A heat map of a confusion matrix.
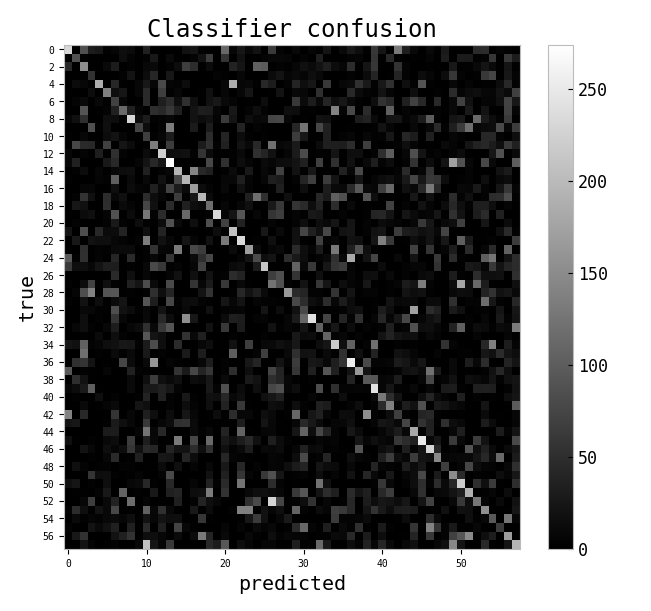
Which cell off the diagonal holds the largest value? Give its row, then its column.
52, 26
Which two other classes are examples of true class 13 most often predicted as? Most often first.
49, 57
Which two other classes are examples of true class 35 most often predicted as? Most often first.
2, 21
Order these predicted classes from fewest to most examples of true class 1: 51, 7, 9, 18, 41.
9, 7, 51, 41, 18
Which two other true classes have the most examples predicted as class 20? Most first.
22, 0
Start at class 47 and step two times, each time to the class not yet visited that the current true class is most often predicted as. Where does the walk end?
46
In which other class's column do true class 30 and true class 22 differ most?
44
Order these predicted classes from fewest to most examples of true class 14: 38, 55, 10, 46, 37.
38, 55, 10, 46, 37
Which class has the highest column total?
10
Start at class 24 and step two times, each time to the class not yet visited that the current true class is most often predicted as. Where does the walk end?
11
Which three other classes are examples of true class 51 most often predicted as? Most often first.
18, 7, 30
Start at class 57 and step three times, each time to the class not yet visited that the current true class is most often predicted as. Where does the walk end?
53
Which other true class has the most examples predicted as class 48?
21
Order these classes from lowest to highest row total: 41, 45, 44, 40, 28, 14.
40, 41, 14, 44, 28, 45
